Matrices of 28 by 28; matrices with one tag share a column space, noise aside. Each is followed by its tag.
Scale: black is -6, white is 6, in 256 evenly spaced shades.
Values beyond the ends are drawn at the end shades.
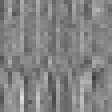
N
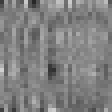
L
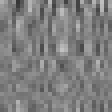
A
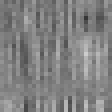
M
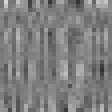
L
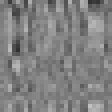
A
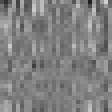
A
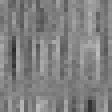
M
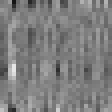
L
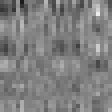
A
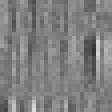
M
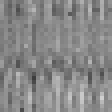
N
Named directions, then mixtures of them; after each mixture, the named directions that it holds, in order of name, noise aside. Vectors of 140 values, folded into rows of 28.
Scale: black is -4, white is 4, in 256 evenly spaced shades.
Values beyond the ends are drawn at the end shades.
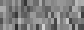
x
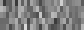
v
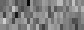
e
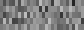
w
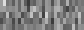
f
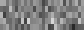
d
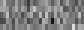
d, f.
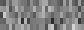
d.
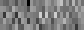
e, f, v.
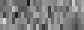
e.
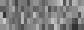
d, e.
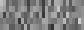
d, f, v.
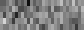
e.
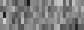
d, e, f.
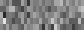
d, e, w.
